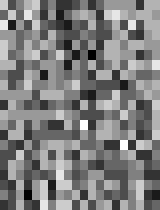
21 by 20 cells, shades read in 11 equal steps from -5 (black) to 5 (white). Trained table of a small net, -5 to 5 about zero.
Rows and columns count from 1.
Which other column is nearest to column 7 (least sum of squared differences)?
4
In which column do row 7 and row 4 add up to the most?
20
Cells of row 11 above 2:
2
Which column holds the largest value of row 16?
3
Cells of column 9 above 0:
7
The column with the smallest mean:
12
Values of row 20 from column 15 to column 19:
-1 -2 0 3 -3
